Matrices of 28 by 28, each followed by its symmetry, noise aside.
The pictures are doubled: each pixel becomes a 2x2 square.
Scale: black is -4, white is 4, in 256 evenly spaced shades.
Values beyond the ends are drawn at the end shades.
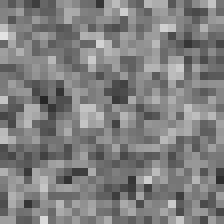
antisymmetric.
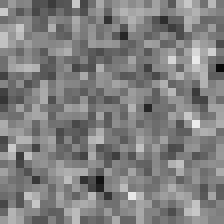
no symmetry.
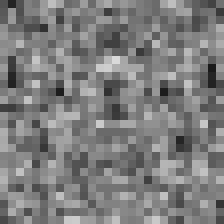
mirrored left to right.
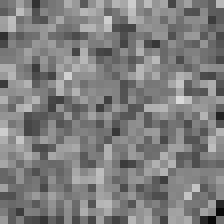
symmetric.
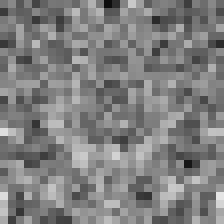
mirrored left to right.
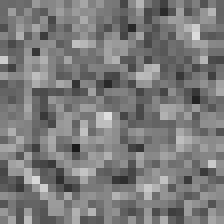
symmetric across the other diagonal.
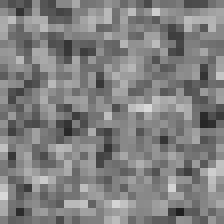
antisymmetric.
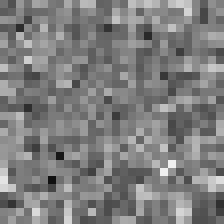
symmetric.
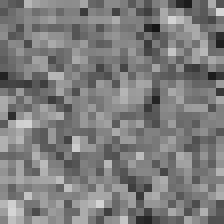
symmetric across the other diagonal.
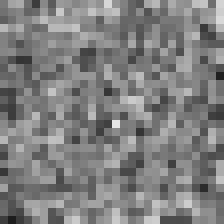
antisymmetric.
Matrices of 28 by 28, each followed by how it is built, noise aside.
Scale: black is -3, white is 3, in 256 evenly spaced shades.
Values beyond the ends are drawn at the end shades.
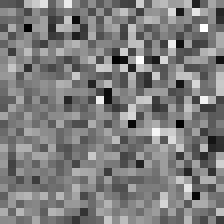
upper triangular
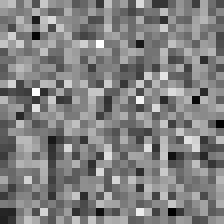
low rank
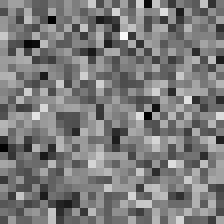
Toeplitz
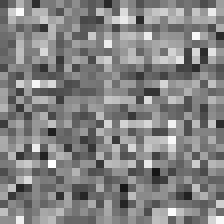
blocks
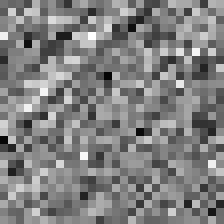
Hankel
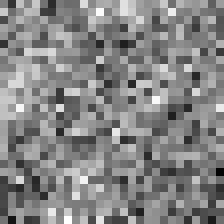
smooth
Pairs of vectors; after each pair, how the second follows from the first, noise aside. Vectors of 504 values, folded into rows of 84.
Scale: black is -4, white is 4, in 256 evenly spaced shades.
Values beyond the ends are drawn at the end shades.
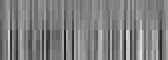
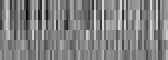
reversed, negated.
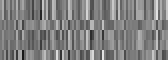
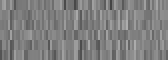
reversed, negated, shrunk.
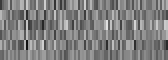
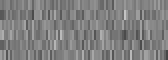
reversed, shrunk.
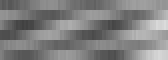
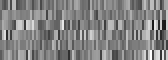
sign-scrambled.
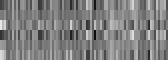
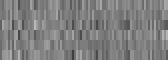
reversed, shrunk.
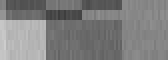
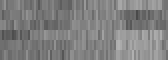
wrapped around, shrunk.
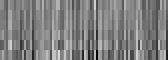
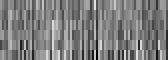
copied.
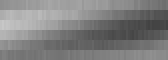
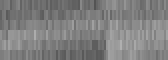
wrapped around, shrunk.
